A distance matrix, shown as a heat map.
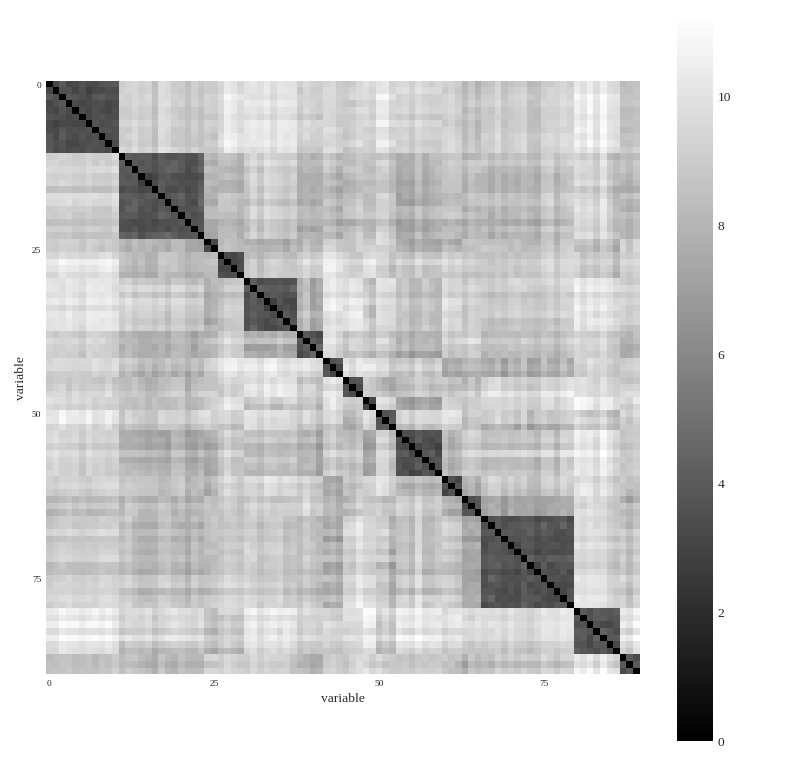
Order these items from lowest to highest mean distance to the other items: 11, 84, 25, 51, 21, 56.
21, 11, 25, 56, 51, 84
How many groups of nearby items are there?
16
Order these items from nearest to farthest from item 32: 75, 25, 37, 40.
37, 40, 25, 75
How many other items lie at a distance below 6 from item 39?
3
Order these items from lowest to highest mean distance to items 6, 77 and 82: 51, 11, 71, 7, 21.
71, 7, 21, 11, 51
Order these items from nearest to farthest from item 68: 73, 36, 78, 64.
78, 73, 64, 36
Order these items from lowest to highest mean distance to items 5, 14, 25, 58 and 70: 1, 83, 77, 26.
77, 1, 26, 83
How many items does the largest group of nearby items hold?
14
